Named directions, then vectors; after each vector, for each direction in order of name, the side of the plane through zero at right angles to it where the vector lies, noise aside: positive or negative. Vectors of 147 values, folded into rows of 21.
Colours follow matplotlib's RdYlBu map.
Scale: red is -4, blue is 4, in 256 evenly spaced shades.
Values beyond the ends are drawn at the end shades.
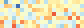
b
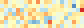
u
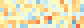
positive, negative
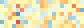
negative, negative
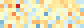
negative, negative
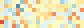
positive, positive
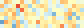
negative, negative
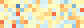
positive, positive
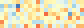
positive, positive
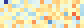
positive, negative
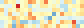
negative, positive
